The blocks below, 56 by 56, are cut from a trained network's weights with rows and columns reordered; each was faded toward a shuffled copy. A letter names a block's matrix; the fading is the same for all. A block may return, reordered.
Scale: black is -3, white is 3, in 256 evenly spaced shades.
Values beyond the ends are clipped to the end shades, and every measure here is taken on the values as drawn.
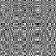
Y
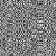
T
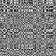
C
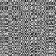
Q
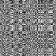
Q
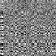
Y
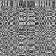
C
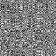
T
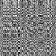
Q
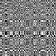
Y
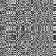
Q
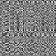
C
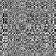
Y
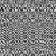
C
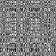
Y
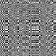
Y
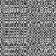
Q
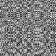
T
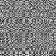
C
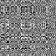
Y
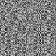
T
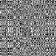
Y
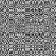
C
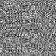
T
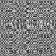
C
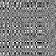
Y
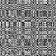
Q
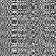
Q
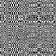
Y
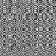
C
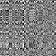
Y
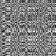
Q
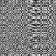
Q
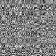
T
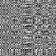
C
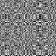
C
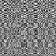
C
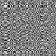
C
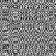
C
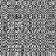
Q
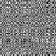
C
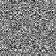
T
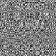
T
